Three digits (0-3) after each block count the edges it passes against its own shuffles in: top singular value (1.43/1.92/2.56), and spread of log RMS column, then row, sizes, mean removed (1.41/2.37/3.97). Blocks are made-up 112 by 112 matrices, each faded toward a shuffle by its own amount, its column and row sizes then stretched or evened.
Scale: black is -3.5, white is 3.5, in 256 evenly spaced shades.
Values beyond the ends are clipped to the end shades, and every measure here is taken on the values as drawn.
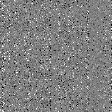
1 2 0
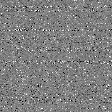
0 0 2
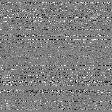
1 0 3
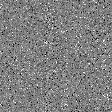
0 1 0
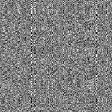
3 2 0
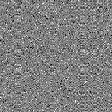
3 0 0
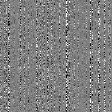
1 3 0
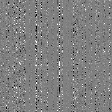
1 3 0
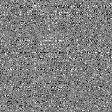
2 0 2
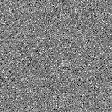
2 0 0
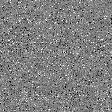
1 0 1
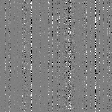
2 3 1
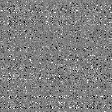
0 2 2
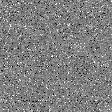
1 0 1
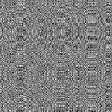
3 2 1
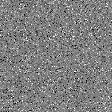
1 0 1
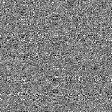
2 1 2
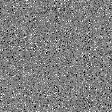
0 1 1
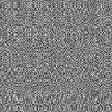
3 1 0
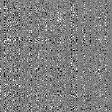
0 3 2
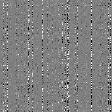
2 3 1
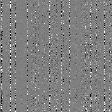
2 3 1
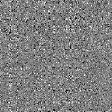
2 2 1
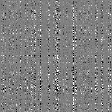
1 3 2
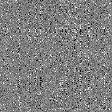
2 2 1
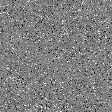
0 0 1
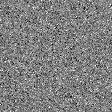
1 0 0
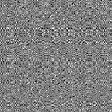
3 1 2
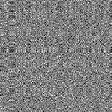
3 0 1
